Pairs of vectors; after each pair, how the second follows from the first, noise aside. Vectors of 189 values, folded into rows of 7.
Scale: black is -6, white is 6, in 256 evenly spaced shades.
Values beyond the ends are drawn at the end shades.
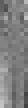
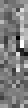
wrapped around, scaled up.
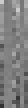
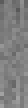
negated, shrunk.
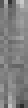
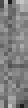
copied.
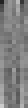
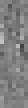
wrapped around, partly zeroed.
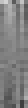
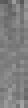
negated, shrunk.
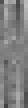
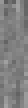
negated, shrunk.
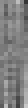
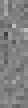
wrapped around, partly zeroed.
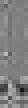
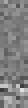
sign-scrambled.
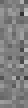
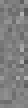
negated, shrunk.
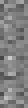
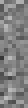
copied.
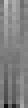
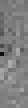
wrapped around, partly zeroed.
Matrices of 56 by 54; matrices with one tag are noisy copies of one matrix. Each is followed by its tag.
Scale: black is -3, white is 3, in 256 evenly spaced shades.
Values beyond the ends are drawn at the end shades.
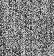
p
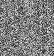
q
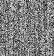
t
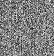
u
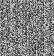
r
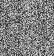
q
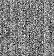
r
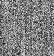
p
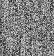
p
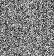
q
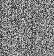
u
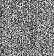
u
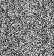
q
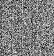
u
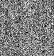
q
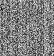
r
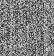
r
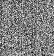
u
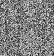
q
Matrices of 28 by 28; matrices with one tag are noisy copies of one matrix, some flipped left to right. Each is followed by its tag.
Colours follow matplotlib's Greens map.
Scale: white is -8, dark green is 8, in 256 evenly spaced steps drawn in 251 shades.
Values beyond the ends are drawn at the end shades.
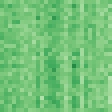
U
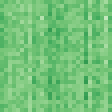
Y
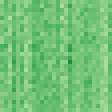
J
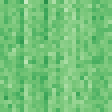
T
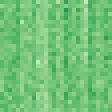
T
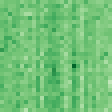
U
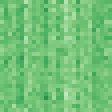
T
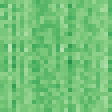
J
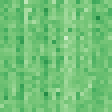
T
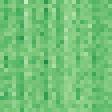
T
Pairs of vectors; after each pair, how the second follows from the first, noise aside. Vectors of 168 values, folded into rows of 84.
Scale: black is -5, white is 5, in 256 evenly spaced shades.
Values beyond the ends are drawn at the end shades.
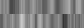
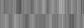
reversed, shrunk.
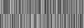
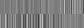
reversed, partly zeroed.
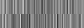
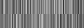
reversed, negated.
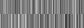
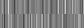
reversed, partly zeroed.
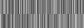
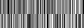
reversed, negated, scaled up.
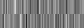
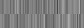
reversed, shrunk.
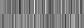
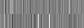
reversed, partly zeroed.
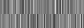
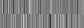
reversed, negated, partly zeroed.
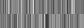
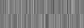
shrunk.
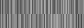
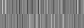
reversed, negated, partly zeroed.
